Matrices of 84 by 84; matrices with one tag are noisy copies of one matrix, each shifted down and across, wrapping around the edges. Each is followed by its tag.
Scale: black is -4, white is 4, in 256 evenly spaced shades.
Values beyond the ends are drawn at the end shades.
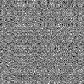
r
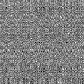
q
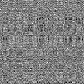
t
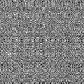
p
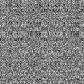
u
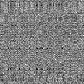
t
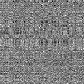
t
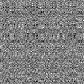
u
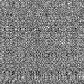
p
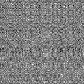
p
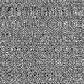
p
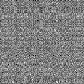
q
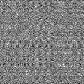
r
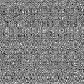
q
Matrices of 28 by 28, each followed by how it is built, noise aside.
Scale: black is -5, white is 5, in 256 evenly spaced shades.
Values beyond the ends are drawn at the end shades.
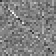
diagonal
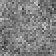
smooth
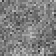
smooth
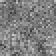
smooth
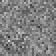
Toeplitz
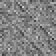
Toeplitz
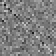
diagonal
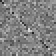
diagonal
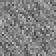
Toeplitz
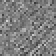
Hankel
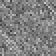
Toeplitz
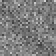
Toeplitz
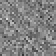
Toeplitz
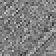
Hankel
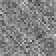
Toeplitz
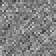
Hankel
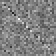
diagonal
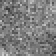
smooth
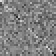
diagonal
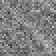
Toeplitz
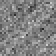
Hankel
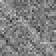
Toeplitz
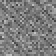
Toeplitz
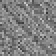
Toeplitz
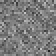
Toeplitz
